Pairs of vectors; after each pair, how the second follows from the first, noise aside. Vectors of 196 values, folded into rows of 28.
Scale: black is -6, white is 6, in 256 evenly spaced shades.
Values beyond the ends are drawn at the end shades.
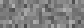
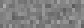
reversed, negated, shrunk.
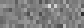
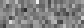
shuffled.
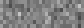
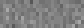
wrapped around, negated, shrunk.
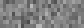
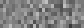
reversed.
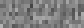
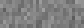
wrapped around, shrunk.
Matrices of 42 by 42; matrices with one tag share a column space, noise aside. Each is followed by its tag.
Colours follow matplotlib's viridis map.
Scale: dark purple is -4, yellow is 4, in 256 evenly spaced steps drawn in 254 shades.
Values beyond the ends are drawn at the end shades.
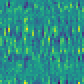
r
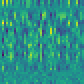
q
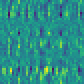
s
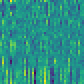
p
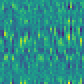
r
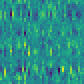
s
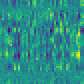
q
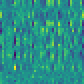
q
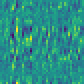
r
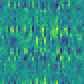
r
